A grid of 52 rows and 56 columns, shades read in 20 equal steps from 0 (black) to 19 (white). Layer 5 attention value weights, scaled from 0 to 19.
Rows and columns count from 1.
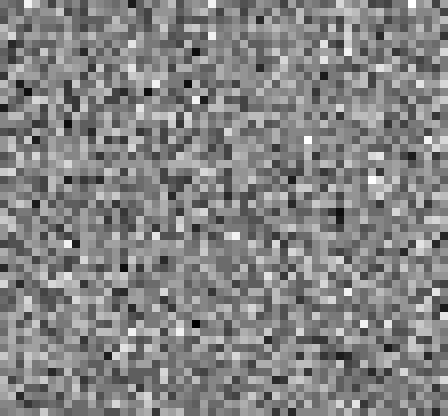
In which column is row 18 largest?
39
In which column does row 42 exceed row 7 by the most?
25
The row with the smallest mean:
47
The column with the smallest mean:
43
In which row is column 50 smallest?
7
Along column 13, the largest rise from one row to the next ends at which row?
24
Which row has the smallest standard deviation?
21
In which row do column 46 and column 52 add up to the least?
20
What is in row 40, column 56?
17
